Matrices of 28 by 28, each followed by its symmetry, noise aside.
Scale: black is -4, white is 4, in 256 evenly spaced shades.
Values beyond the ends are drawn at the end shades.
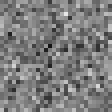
symmetric.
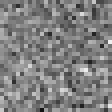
antisymmetric.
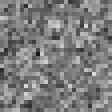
symmetric.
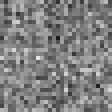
antisymmetric.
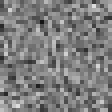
same after a half turn.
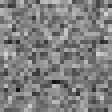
mirrored left to right.
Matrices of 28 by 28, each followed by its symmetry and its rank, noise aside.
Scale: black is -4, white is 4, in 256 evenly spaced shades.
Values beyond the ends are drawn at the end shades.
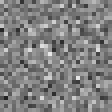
no symmetry, rank six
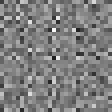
no symmetry, rank four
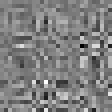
antisymmetric, rank four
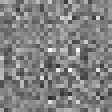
no symmetry, rank five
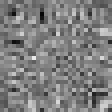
symmetric, rank five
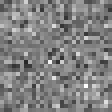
symmetric, rank five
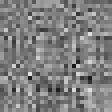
no symmetry, rank four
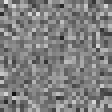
no symmetry, rank five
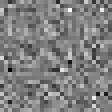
antisymmetric, rank six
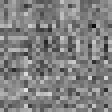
no symmetry, rank five
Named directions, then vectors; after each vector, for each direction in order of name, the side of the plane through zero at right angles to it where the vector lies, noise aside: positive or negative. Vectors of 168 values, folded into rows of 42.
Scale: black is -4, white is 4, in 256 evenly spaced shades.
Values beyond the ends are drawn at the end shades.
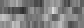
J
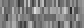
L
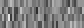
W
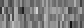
positive, positive, negative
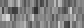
positive, negative, positive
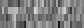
negative, positive, negative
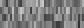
negative, positive, positive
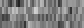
negative, positive, negative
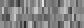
negative, positive, negative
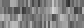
positive, positive, positive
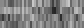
negative, negative, negative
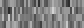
positive, positive, positive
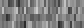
negative, positive, negative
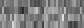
positive, positive, negative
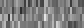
positive, negative, negative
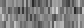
positive, positive, positive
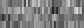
negative, negative, negative
